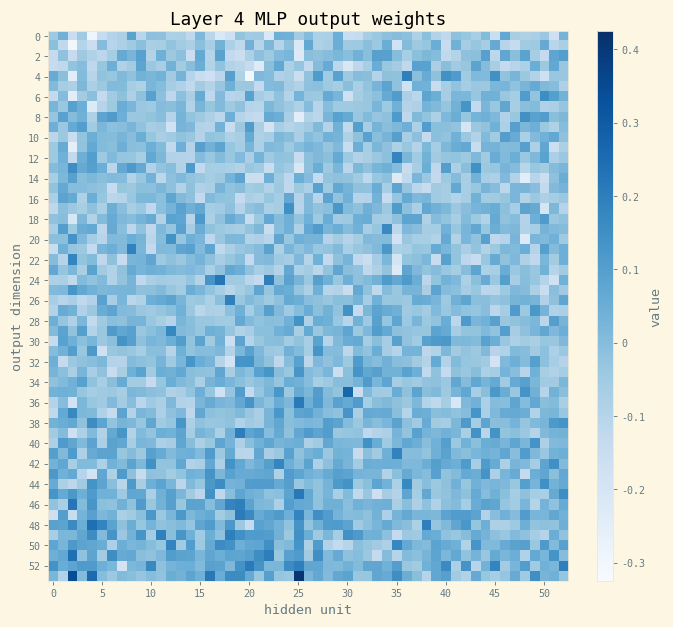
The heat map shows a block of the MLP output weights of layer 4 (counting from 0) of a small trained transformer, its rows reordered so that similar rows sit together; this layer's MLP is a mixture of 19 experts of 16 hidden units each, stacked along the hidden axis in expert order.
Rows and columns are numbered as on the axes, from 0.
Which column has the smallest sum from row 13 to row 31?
20
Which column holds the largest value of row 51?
2
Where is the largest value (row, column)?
53, 25
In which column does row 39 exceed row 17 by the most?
19
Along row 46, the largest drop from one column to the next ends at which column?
3
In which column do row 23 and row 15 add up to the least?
6
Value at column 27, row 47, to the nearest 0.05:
0.15
